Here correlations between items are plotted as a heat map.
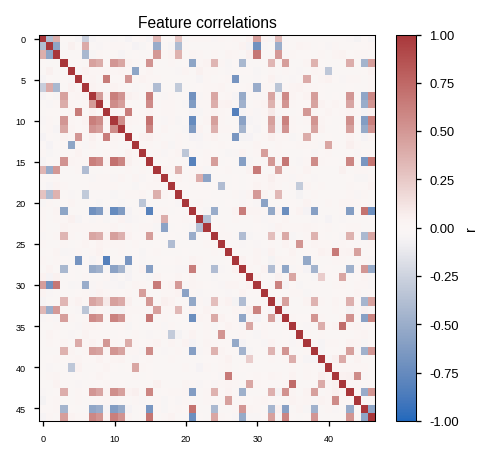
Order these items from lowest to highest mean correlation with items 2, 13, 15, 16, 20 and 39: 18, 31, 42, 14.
31, 14, 18, 42
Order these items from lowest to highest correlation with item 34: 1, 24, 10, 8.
1, 24, 8, 10
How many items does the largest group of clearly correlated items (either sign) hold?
15
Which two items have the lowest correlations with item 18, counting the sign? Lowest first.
25, 36
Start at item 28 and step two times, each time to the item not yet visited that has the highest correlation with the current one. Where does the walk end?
45
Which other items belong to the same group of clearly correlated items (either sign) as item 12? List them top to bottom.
5, 9, 27, 37
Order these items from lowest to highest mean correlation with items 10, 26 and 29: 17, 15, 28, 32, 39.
28, 17, 39, 32, 15
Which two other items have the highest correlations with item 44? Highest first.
41, 26
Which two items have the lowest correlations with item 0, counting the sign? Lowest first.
1, 6
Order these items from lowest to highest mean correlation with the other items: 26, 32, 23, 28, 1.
28, 1, 23, 26, 32
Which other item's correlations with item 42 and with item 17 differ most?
35
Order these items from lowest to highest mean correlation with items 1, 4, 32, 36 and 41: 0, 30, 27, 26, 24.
30, 0, 27, 24, 26
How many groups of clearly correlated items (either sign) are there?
9
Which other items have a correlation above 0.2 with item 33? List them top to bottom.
0, 2, 16, 19, 30
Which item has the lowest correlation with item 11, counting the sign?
21
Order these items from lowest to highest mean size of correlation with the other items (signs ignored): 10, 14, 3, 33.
14, 33, 3, 10
